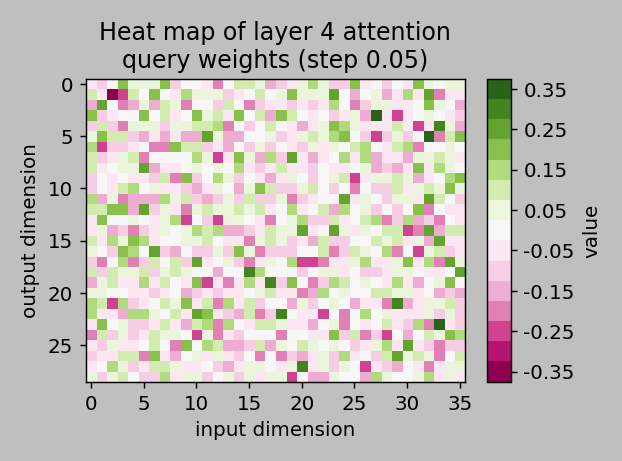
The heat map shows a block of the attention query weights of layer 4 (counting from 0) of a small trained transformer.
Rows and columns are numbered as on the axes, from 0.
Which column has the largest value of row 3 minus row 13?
12
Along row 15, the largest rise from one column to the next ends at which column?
33
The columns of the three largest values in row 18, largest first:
15, 35, 16
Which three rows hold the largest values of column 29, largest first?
21, 26, 19
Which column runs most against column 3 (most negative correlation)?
23
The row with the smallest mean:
2
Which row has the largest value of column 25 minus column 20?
17
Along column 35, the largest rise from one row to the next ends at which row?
5
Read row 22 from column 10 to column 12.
0.25 0.2 -0.05
